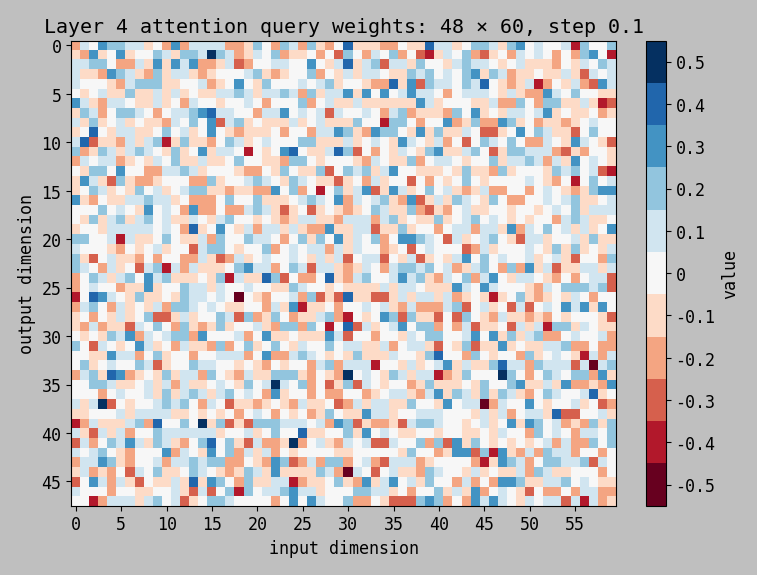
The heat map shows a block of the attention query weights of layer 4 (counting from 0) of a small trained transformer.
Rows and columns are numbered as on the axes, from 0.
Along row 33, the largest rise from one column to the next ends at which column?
58
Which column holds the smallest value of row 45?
24
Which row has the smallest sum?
28
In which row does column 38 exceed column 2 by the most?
47
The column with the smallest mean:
18
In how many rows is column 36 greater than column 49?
16
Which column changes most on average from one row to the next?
30
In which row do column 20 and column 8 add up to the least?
13
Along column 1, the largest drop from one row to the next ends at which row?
11
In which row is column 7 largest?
31
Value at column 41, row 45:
0
